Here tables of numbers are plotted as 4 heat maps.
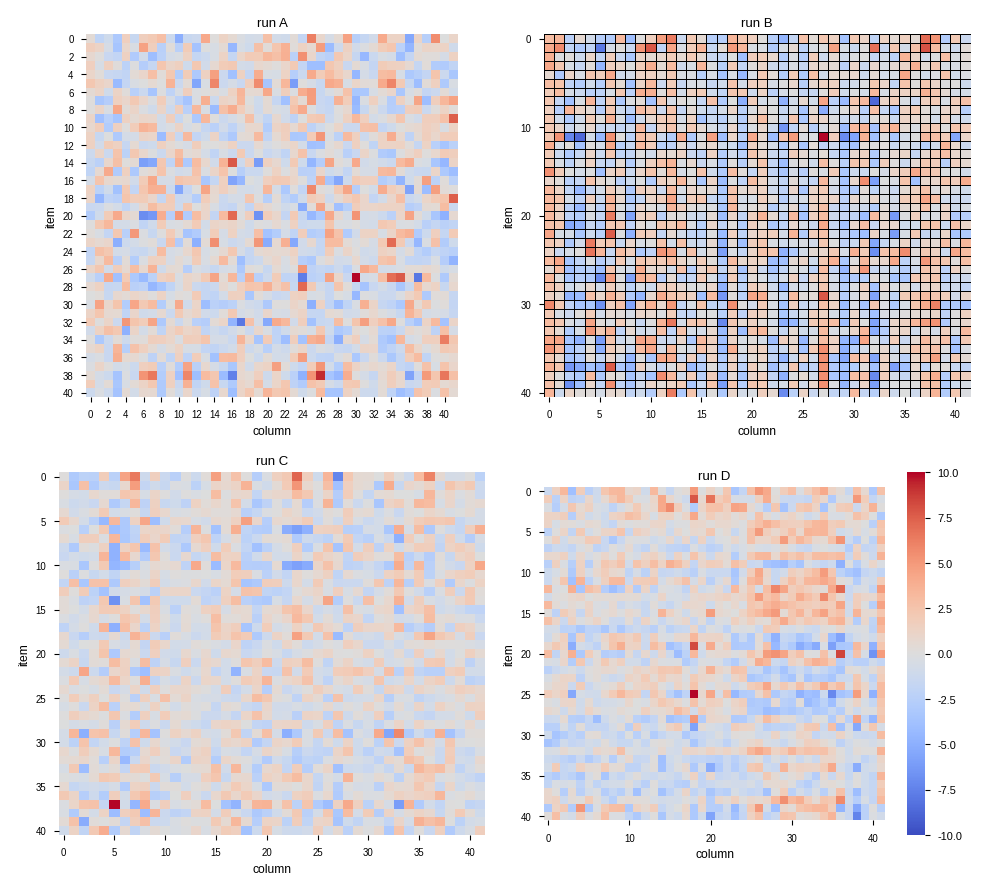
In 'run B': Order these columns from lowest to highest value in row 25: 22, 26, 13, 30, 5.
22, 5, 26, 30, 13
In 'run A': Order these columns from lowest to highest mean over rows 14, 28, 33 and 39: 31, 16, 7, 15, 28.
7, 31, 28, 15, 16
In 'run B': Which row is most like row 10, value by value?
14
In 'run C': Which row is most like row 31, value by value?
7
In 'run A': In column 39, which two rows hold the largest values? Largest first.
0, 17
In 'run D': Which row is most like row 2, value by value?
22
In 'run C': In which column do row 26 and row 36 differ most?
4
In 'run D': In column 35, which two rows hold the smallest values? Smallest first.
25, 19
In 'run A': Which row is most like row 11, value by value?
39
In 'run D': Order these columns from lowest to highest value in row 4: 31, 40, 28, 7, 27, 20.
40, 7, 20, 31, 28, 27
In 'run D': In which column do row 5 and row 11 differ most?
20
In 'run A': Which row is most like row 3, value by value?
12
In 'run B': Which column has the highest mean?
0
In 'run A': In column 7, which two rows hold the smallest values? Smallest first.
20, 14
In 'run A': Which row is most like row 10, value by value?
26
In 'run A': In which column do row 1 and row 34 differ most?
22
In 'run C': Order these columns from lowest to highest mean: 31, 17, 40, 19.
19, 31, 40, 17
